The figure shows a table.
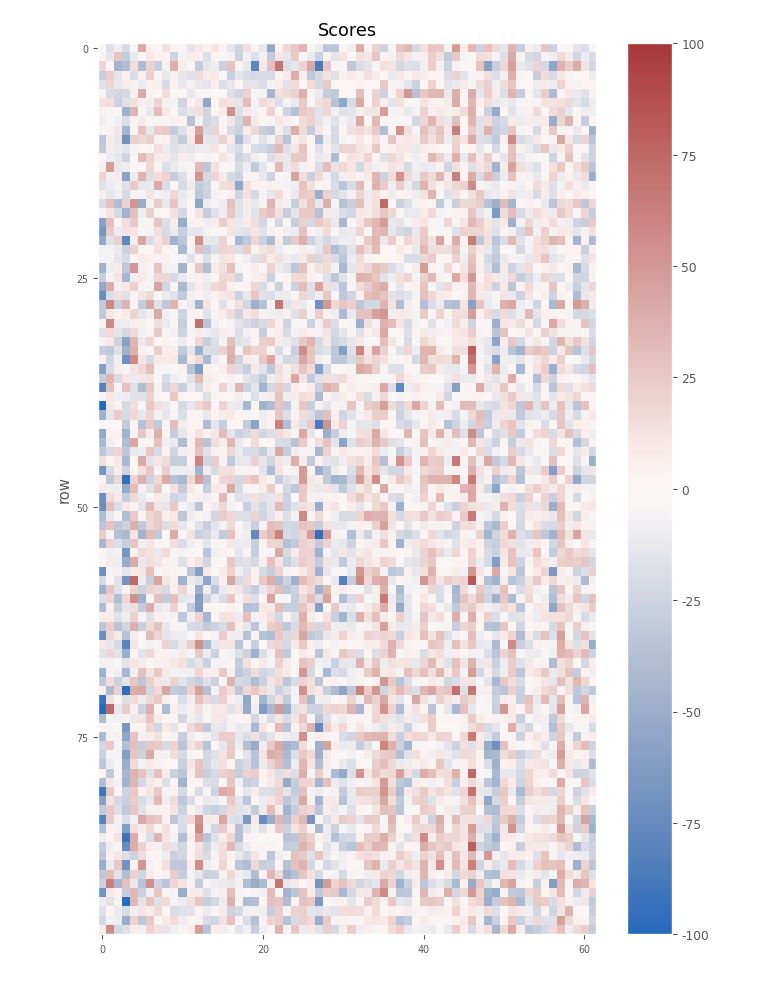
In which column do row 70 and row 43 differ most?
44
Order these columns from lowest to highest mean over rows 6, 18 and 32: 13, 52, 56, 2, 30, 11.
13, 30, 2, 52, 56, 11
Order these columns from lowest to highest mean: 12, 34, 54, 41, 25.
54, 12, 41, 34, 25
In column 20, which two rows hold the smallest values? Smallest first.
84, 72
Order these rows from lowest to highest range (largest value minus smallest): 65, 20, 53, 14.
20, 14, 65, 53
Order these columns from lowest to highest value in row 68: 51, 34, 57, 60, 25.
60, 57, 51, 34, 25
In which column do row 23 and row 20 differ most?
0
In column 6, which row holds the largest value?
91
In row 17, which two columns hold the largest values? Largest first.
35, 4
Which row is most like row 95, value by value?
77
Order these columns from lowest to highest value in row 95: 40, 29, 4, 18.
18, 29, 40, 4
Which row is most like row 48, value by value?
7
